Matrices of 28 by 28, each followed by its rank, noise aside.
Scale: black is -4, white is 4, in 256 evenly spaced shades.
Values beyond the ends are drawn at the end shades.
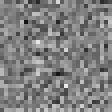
eight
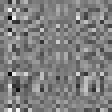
three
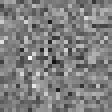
eight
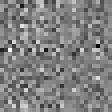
four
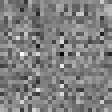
six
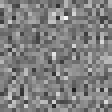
six
